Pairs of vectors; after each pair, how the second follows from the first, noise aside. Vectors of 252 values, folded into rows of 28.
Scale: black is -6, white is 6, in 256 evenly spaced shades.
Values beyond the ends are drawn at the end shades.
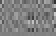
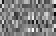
negated, scaled up.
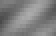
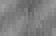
wrapped around, shrunk.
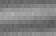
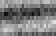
negated, scaled up.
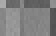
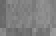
reversed, shrunk.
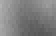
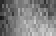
negated, scaled up.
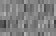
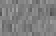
reversed, shrunk.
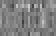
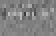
wrapped around, partly zeroed.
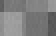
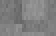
wrapped around, shrunk.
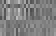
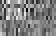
scaled up.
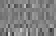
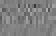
reversed, negated, partly zeroed.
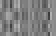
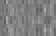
reversed, negated, shrunk.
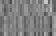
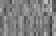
copied.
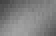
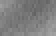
reversed, negated, shrunk.
